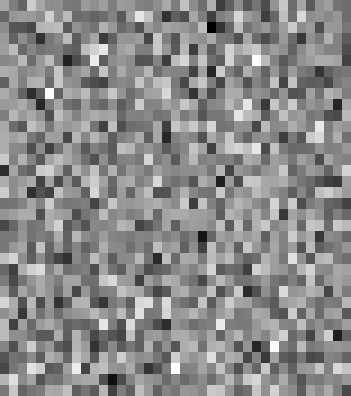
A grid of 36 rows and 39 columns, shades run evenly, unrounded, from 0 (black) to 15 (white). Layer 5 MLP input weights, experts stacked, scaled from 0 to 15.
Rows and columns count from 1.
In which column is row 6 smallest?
8
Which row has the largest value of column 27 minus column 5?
10
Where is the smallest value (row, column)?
3, 24
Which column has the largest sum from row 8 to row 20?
31
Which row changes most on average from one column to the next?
34
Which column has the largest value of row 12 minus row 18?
4
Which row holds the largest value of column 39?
16
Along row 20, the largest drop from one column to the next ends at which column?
32
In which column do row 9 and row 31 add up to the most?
37
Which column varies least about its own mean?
15
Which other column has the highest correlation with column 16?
2
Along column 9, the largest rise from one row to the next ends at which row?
28
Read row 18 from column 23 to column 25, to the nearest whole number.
7 7 12
